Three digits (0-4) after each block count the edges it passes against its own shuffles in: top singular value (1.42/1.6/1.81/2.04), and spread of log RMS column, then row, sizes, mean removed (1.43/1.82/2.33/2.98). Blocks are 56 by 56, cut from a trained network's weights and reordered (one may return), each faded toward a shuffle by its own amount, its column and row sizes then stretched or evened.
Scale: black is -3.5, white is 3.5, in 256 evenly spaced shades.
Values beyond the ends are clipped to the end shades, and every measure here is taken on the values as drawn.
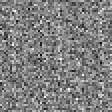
1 1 0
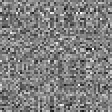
4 0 2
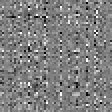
3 4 2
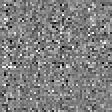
0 2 3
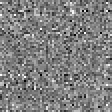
1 1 2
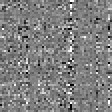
0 4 2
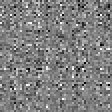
1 3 3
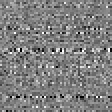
2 0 4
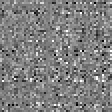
0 3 3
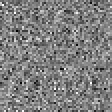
1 0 2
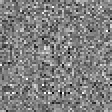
1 1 2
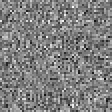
2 0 2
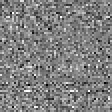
1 0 3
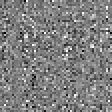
0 3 2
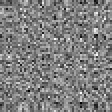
4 3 0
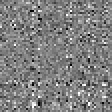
2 3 2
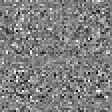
1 2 3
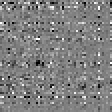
2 3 4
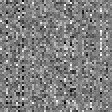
0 4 0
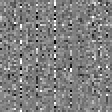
1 4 1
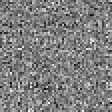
1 1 2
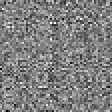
2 0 2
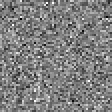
0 0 0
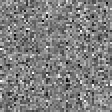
1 3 0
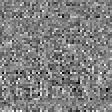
3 0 3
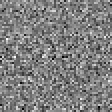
1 0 1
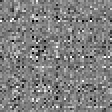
0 3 3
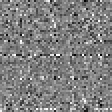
1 2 3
